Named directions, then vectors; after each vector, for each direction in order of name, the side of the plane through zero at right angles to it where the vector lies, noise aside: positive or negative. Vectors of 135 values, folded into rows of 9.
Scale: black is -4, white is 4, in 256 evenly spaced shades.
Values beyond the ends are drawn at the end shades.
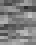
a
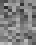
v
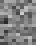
negative, negative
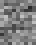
positive, negative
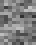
negative, positive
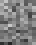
negative, negative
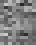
negative, positive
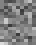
positive, positive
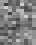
positive, negative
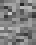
negative, positive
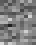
positive, positive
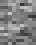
negative, positive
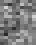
positive, negative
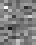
positive, negative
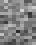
negative, negative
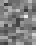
positive, negative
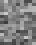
negative, negative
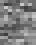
positive, negative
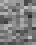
negative, negative
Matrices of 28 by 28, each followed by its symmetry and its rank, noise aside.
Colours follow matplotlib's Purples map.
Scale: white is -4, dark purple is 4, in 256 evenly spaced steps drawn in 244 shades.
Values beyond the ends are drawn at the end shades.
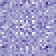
symmetric, rank three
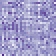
antisymmetric, rank four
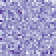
no symmetry, rank five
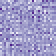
antisymmetric, rank four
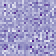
no symmetry, rank four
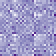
symmetric, rank three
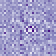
no symmetry, rank three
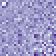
symmetric, rank four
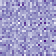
no symmetry, rank five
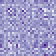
symmetric, rank five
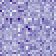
symmetric, rank four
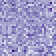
no symmetry, rank five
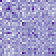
symmetric, rank three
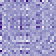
no symmetry, rank three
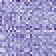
no symmetry, rank five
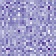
symmetric, rank five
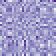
no symmetry, rank three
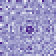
symmetric, rank five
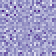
symmetric, rank three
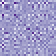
symmetric, rank three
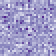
no symmetry, rank five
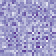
symmetric, rank five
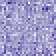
no symmetry, rank five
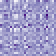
no symmetry, rank three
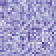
symmetric, rank five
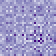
symmetric, rank three
